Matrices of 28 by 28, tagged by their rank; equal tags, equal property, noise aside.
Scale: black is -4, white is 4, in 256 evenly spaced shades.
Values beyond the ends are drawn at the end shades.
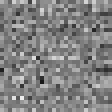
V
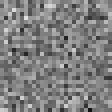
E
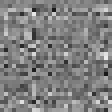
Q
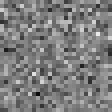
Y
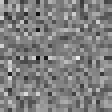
V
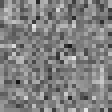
Y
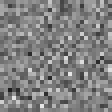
E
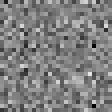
Y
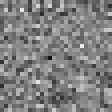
E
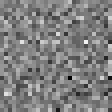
V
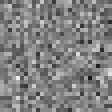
Y
